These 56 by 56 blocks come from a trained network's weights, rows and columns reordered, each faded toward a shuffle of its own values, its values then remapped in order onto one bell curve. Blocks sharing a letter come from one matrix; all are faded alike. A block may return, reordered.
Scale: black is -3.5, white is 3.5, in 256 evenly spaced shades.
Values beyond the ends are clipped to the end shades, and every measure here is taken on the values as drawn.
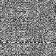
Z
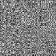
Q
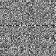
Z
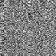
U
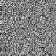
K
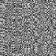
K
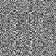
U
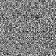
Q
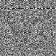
Z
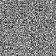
Q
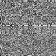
Z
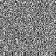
U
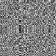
K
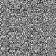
Q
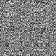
Q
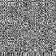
U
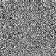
Q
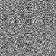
U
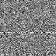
Z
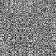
U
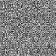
K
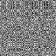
K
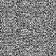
U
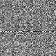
Z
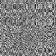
K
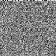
Z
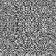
K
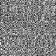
U
